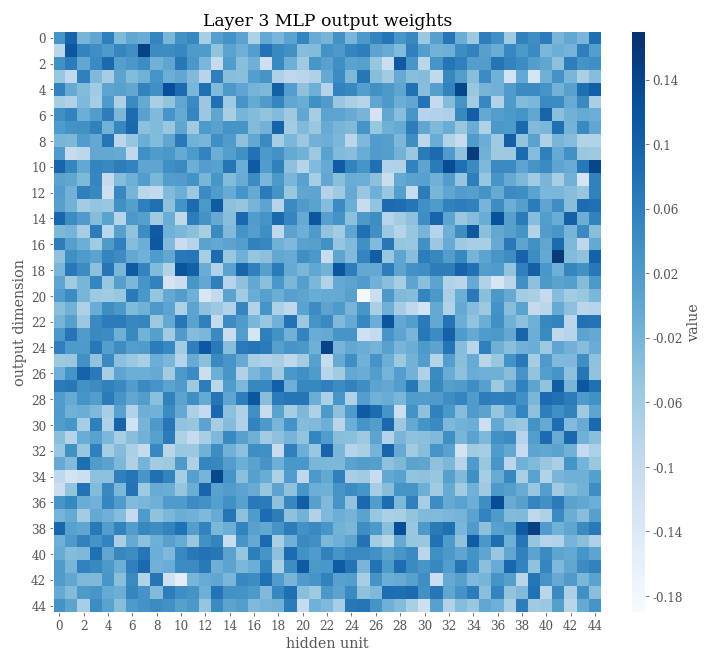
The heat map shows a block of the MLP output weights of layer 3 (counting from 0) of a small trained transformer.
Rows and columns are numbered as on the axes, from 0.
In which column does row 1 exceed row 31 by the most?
1
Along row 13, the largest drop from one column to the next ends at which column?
14
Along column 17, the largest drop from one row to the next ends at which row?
2
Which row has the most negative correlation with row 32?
4
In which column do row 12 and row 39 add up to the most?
17
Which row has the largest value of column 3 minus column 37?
19
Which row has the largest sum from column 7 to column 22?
24
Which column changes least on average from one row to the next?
42
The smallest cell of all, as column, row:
25, 20
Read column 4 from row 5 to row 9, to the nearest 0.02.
0.02 0.06 -0.02 0.08 0
